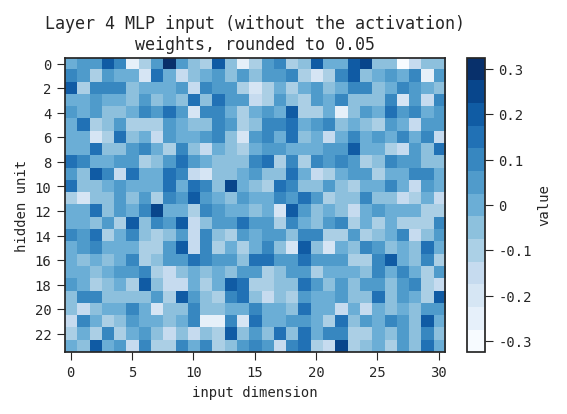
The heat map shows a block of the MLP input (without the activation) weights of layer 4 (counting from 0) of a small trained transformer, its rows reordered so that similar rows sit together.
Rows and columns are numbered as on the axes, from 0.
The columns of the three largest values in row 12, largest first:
7, 18, 2
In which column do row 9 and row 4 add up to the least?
10
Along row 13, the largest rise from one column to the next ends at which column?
5
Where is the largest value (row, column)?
0, 8
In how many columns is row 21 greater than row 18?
15
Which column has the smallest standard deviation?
25
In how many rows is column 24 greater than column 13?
8
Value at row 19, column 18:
-0.1
